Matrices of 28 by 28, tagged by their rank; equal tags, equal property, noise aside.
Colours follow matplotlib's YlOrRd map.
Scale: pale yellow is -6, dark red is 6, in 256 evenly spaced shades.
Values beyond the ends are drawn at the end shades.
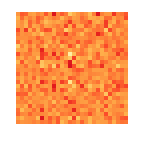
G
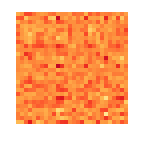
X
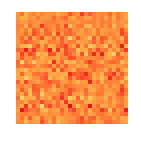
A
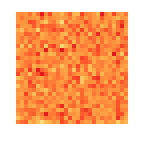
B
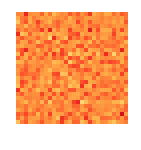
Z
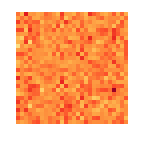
A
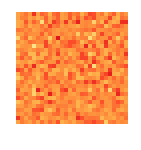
Z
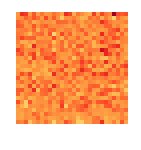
G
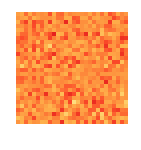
Z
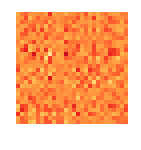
X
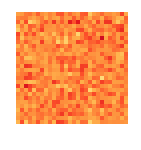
Z
